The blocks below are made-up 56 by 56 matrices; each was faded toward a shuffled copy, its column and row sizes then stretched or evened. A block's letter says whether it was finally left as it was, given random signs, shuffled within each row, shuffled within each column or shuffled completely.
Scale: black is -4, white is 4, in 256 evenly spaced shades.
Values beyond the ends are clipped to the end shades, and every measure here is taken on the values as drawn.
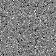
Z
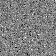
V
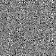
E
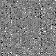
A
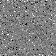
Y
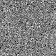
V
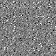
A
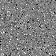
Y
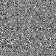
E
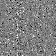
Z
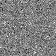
V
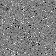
Y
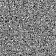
Y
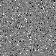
Z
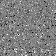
Y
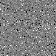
A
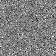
V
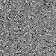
A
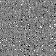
A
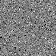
Z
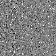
Z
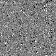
Z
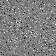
V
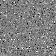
Y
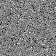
V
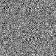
A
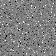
V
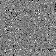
E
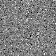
Z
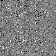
E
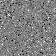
V
